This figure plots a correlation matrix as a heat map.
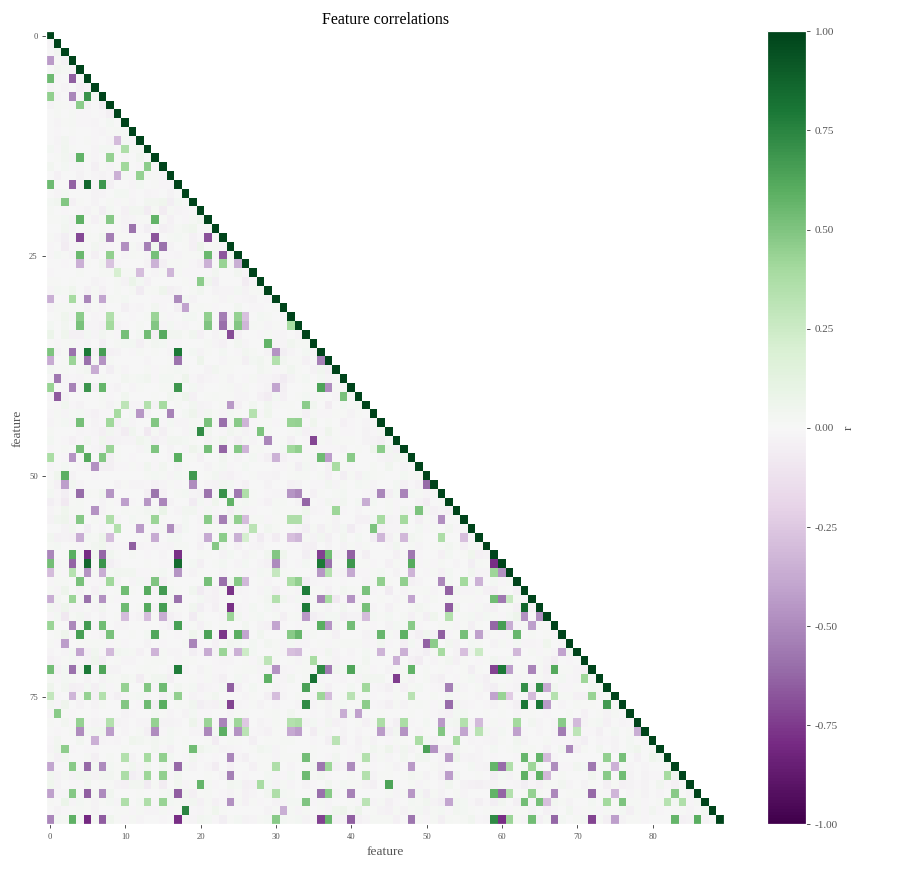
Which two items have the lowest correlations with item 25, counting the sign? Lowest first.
23, 52
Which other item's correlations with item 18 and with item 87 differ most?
88
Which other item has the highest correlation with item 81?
50
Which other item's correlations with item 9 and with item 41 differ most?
1
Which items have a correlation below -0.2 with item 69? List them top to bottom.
2, 19, 50, 81
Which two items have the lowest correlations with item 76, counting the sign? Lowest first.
24, 53
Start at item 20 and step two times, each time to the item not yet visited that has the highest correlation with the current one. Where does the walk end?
85
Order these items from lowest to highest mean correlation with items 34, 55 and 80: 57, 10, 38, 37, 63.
57, 37, 38, 10, 63
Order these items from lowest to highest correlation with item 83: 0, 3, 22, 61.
0, 22, 61, 3
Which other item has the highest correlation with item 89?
59
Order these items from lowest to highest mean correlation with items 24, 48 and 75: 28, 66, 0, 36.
28, 66, 0, 36
